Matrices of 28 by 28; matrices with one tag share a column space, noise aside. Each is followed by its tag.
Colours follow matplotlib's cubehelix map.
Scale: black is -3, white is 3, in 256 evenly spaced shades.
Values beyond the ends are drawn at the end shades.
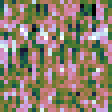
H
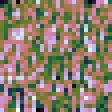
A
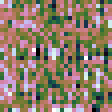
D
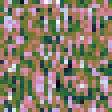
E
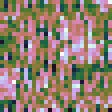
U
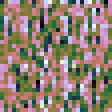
E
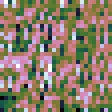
A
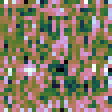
E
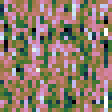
H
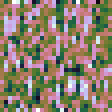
E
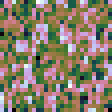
A
